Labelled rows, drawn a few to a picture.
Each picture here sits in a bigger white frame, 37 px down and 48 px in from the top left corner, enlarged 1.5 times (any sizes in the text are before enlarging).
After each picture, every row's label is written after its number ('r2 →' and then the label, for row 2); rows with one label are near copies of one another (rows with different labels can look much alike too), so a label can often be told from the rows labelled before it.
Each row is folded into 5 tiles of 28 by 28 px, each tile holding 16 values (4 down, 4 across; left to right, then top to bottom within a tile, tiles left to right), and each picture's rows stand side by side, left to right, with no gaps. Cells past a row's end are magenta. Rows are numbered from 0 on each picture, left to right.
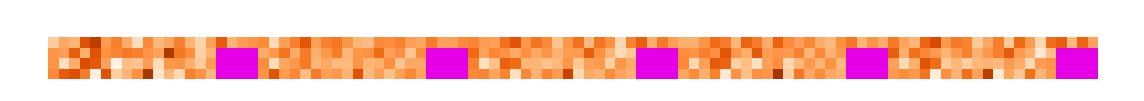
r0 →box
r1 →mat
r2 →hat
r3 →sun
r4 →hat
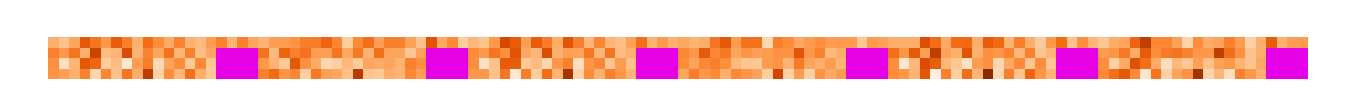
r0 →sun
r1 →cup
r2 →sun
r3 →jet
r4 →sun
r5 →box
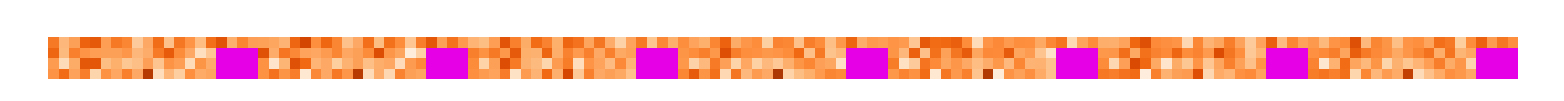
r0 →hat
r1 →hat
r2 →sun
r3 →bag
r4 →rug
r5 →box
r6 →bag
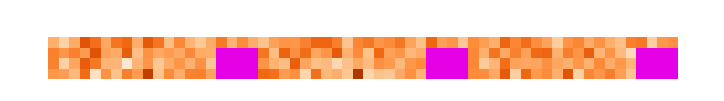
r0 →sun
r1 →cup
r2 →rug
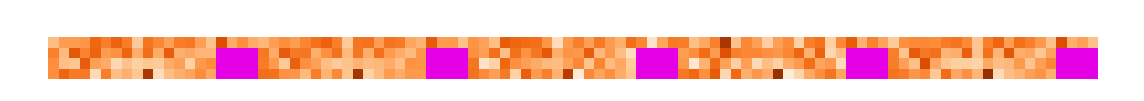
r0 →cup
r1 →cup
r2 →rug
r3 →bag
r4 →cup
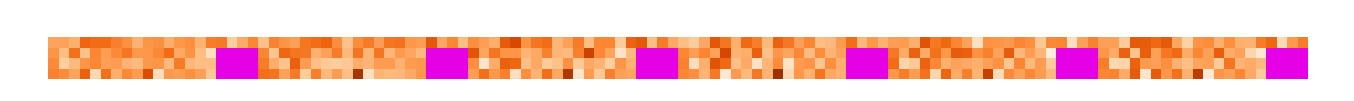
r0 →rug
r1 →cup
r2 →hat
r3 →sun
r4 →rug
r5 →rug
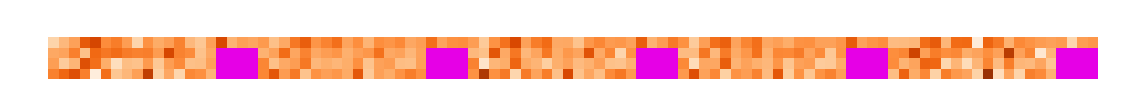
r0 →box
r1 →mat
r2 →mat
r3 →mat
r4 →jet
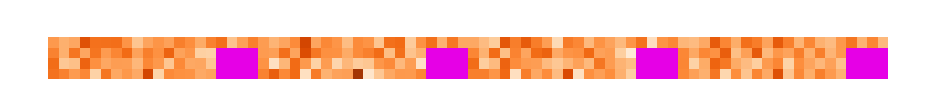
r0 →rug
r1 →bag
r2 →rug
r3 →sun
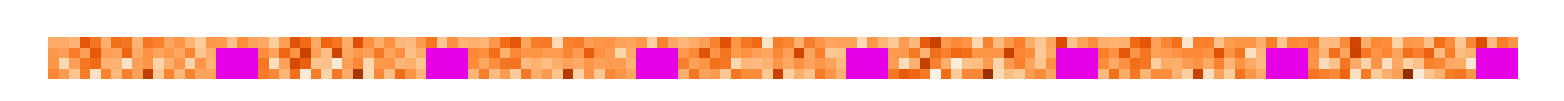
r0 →sun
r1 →sun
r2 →jet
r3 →jet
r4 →box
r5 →jet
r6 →bag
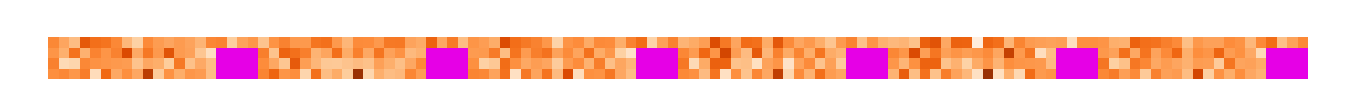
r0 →rug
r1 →cup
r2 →rug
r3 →sun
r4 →jet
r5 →rug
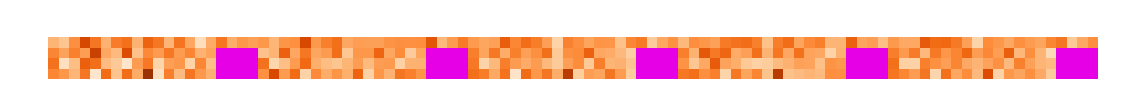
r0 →sun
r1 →mat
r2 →rug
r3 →cup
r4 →rug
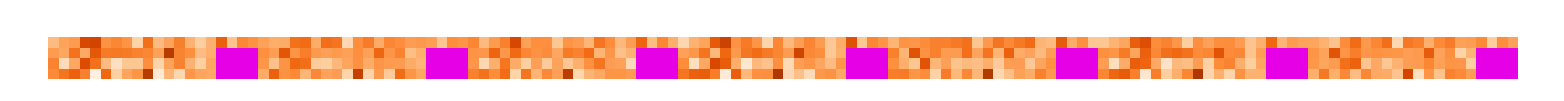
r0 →box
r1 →jet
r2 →bag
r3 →box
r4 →cup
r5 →box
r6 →jet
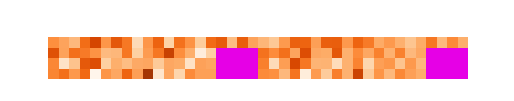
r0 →hat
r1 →sun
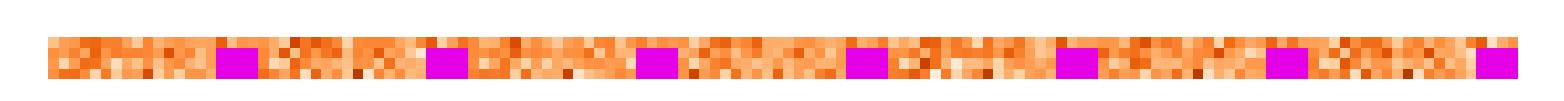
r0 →box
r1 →rug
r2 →bag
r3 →mat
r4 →box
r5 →hat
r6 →rug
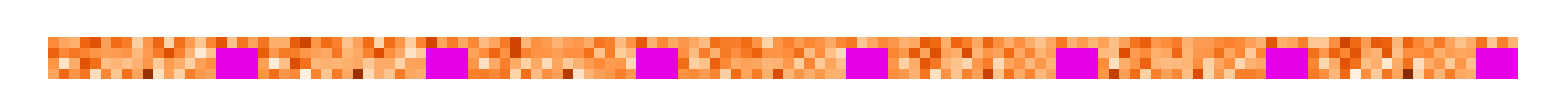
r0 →hat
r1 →hat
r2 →bag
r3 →rug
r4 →sun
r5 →mat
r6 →sun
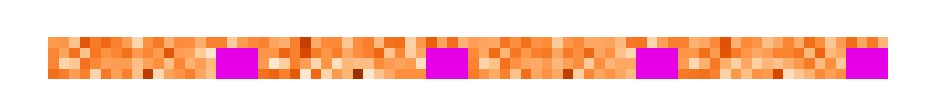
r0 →rug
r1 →bag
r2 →rug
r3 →bag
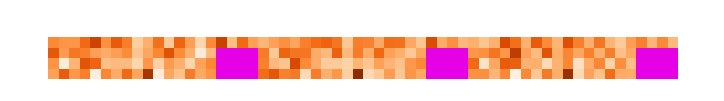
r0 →hat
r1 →cup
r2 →sun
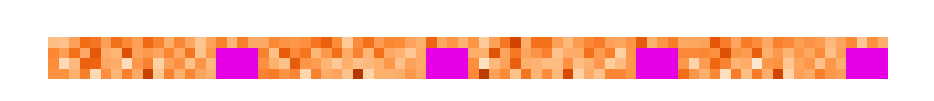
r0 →sun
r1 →cup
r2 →mat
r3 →sun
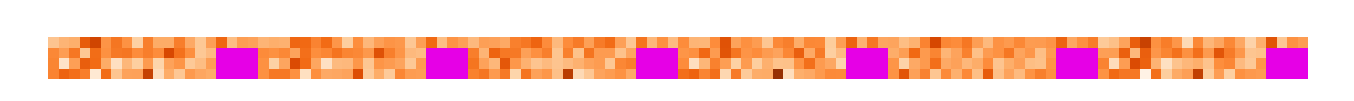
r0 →box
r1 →box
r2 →cup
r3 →bag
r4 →mat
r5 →box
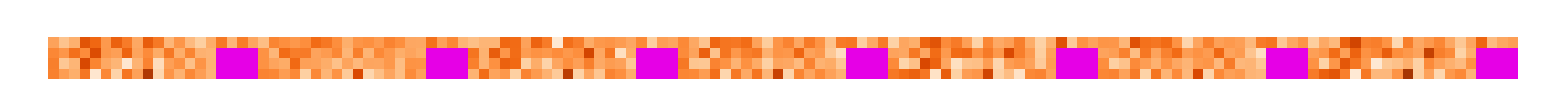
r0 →sun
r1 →cup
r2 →jet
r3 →rug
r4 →box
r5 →rug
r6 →box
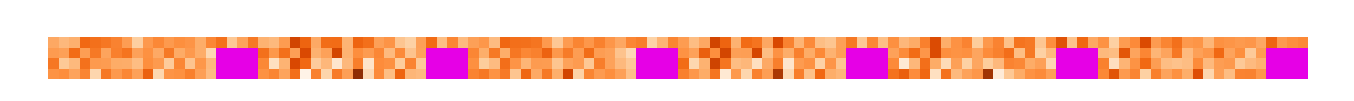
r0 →rug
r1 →sun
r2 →rug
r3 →sun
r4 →bag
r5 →mat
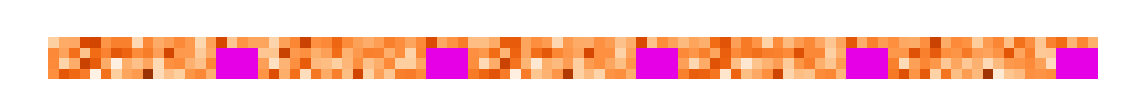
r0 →box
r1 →mat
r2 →box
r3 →box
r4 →bag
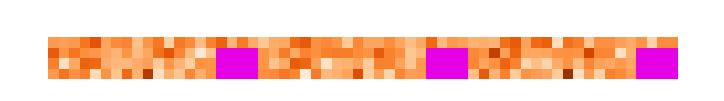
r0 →hat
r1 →box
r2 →jet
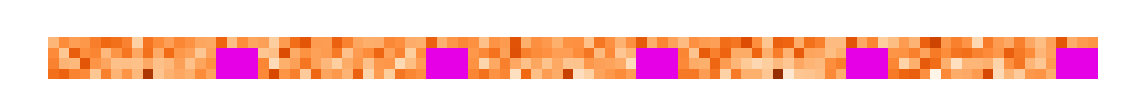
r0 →cup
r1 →mat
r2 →bag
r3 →cup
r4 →box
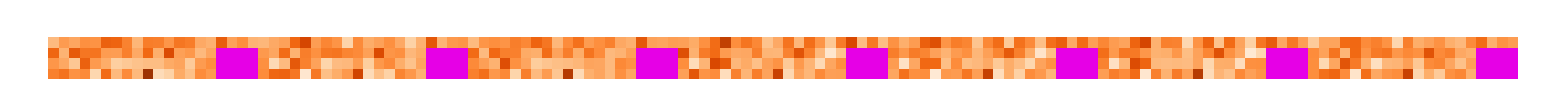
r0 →cup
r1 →box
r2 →cup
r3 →hat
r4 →hat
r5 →hat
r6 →box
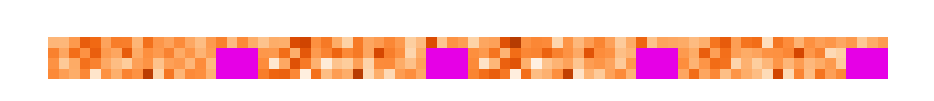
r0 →sun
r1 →box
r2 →box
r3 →jet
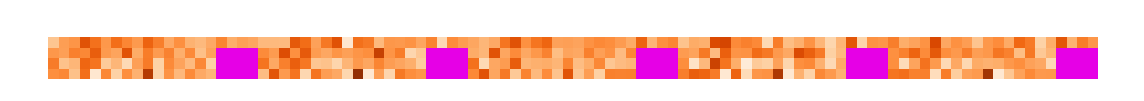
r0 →sun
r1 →jet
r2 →mat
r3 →box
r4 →bag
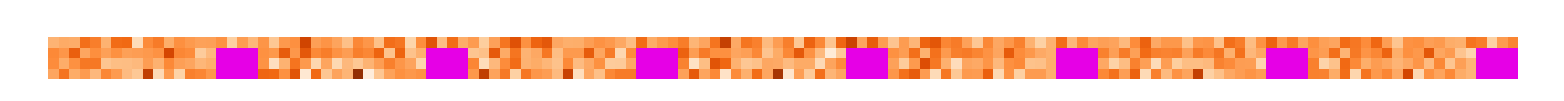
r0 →jet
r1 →bag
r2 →mat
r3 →hat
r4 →box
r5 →bag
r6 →rug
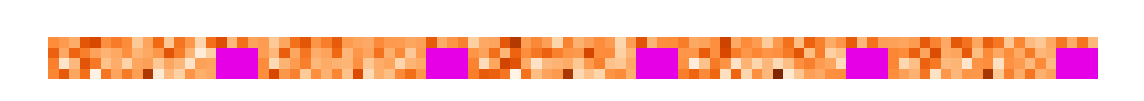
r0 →hat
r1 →mat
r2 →box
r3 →bag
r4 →sun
